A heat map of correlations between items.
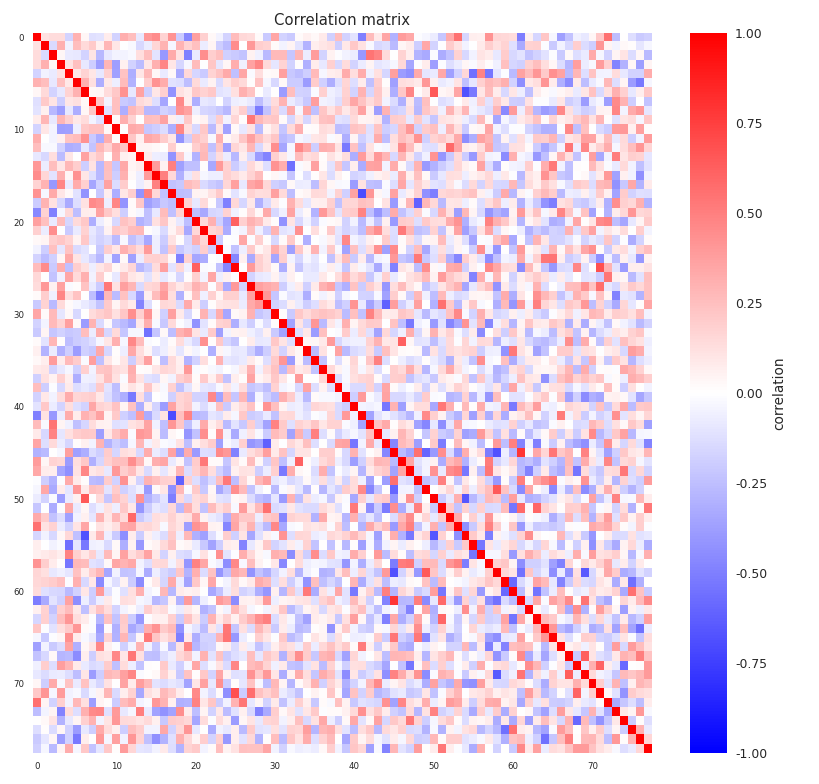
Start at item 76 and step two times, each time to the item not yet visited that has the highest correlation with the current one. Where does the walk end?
69
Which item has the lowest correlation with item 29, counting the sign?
44
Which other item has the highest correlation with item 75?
60
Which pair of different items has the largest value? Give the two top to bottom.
45, 61
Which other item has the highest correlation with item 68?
71
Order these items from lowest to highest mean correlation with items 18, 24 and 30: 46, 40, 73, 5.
5, 46, 40, 73
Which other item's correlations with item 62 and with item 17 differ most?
41
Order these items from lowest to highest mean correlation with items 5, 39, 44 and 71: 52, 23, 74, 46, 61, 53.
61, 23, 74, 52, 46, 53
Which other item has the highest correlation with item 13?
73
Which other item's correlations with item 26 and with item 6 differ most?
54
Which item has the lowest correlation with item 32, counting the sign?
14
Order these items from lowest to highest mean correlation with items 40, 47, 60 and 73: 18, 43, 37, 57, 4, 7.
4, 37, 43, 57, 7, 18
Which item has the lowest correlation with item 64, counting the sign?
76
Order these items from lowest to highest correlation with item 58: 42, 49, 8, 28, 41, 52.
28, 42, 52, 41, 8, 49
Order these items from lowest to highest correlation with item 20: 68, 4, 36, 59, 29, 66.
66, 4, 36, 29, 59, 68
